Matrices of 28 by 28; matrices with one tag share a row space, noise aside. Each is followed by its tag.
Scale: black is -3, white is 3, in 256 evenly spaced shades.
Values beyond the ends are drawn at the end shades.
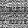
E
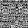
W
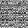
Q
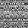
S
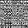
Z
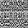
S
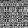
S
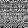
S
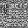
E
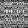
Z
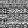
E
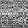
Q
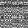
Z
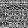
E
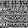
E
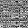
W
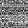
Q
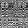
Q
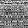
Z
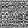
Q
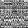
Z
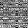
W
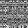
E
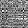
Q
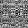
W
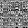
W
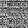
E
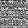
Q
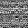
W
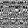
W
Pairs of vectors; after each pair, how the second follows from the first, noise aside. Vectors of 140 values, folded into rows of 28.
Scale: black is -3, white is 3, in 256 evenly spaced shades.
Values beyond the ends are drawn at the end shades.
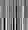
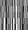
negated.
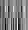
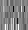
negated, partly zeroed.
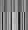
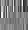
wrapped around, negated, partly zeroed.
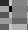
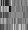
partly zeroed.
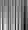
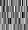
shuffled.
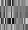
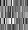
negated.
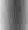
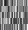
shuffled.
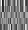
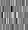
wrapped around, negated, partly zeroed.
